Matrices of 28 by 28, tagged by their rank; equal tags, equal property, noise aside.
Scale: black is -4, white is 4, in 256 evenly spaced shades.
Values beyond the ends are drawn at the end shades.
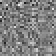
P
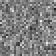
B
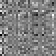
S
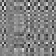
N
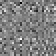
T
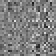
T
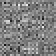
T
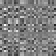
N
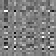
N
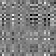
N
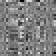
S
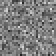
B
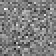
B
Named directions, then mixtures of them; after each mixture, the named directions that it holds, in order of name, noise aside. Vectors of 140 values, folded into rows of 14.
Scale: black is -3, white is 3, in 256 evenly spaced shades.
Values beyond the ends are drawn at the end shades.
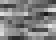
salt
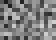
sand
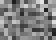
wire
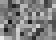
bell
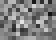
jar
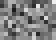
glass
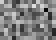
jar, wire.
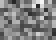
glass, wire.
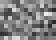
glass, salt, sand.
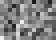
bell, jar.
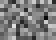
glass, jar.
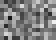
sand, wire.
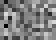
sand, wire.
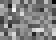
glass, wire.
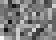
bell.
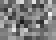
jar.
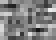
bell, salt.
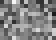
wire.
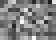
glass, jar.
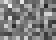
sand.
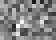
bell, jar.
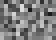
bell, jar, sand.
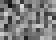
bell, sand.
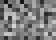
sand.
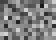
glass, sand.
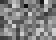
bell, sand, wire.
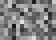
glass, jar, wire.
